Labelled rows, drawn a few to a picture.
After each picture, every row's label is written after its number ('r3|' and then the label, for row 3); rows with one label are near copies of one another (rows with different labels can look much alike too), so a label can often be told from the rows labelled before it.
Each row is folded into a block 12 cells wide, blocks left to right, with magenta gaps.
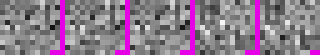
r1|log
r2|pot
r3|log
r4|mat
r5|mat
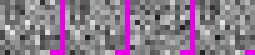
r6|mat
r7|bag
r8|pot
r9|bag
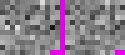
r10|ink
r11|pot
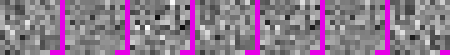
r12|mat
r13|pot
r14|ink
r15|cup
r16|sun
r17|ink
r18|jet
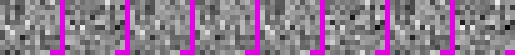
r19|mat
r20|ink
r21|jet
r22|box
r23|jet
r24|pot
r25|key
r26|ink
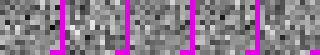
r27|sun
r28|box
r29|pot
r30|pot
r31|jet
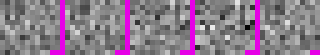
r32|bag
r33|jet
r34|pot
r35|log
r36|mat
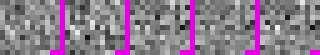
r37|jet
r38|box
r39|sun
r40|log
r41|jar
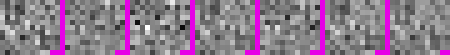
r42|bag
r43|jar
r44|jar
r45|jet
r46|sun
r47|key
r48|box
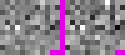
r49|ink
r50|ink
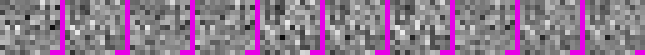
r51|sun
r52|mat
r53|jar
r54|sun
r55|key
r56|bag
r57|box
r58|jar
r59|mat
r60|bag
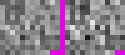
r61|box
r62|box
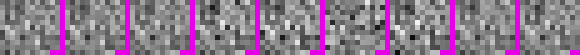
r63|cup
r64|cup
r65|jet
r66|key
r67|box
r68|pot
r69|mat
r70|box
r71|bag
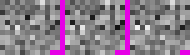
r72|jar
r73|jar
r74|ink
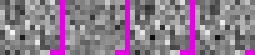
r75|cup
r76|sun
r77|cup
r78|jet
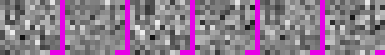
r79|cup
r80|ink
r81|jet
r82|log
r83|bag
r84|pot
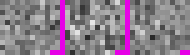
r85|pot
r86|jet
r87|bag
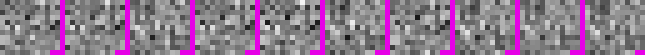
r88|jar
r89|ink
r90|box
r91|sun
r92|jar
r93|key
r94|pot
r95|jet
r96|box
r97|jet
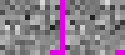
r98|sun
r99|jar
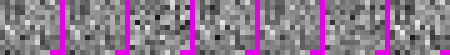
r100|mat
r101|jet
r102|pot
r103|key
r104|cup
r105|pot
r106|box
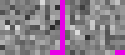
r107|ink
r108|box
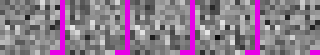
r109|sun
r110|cup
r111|box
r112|jet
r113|sun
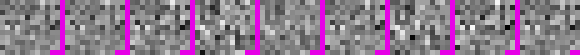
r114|sun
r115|jar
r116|sun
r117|mat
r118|jet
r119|log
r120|box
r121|ink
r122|sun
